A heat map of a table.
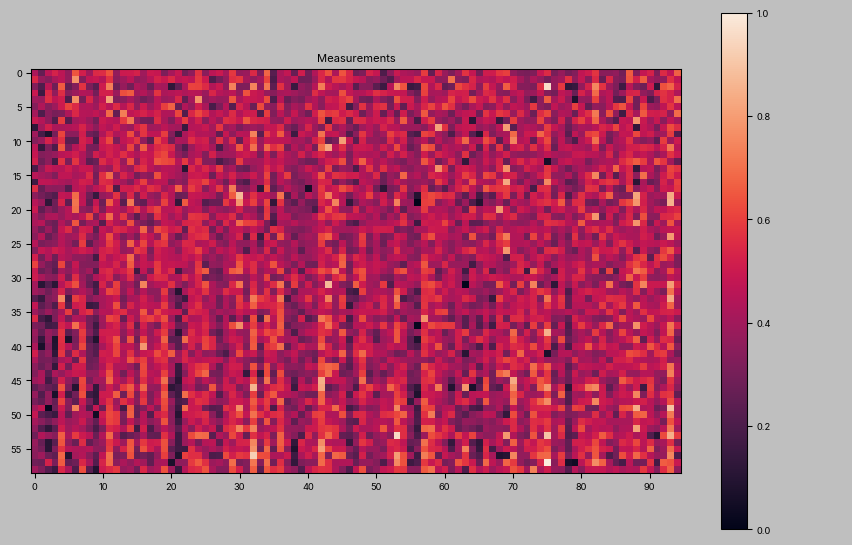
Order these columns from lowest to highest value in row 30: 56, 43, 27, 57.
27, 43, 56, 57
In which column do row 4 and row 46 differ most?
6
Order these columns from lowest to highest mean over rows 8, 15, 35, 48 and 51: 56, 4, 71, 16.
56, 71, 4, 16
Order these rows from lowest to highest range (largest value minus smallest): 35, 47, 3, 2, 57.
35, 3, 47, 2, 57
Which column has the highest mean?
93
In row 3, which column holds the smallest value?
1
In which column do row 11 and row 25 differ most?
43
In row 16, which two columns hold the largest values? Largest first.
69, 75
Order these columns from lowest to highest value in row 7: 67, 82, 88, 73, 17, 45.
17, 73, 67, 45, 82, 88
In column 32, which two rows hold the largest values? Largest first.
56, 46
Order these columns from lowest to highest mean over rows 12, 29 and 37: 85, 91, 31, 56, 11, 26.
56, 85, 91, 26, 31, 11
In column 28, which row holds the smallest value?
41
